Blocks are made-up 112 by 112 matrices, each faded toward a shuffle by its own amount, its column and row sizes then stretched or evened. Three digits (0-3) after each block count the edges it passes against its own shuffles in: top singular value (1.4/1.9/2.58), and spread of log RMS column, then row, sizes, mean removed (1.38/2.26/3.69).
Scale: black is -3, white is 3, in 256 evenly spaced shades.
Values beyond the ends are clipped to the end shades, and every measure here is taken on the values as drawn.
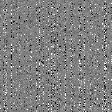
0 3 1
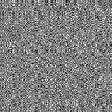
3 1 1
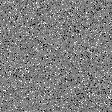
0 0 0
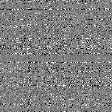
0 2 3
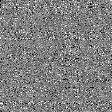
0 1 2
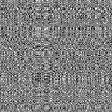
3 0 2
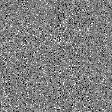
1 2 0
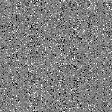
1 2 0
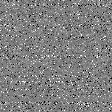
0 0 2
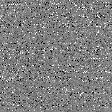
0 0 2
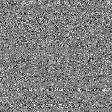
1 0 2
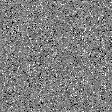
0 1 0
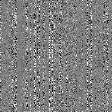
0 3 1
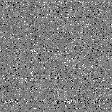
1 1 2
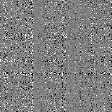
0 3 2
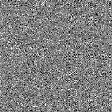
2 1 1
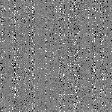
1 3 1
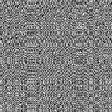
3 0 0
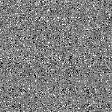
1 1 2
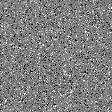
0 1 0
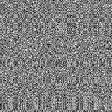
3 0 0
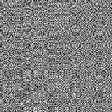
3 0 0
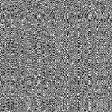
3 2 0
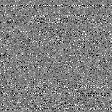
2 0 2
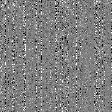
0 3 0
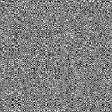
3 2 2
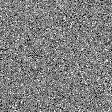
1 0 0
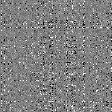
1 3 2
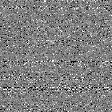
2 0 2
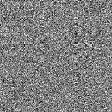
2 1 0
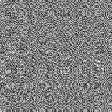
3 0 0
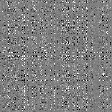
2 3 2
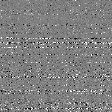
1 1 3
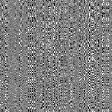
3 3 0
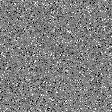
1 0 1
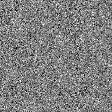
0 1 0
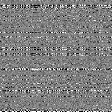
3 0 3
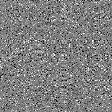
2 0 1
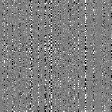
3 3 1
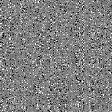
2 2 0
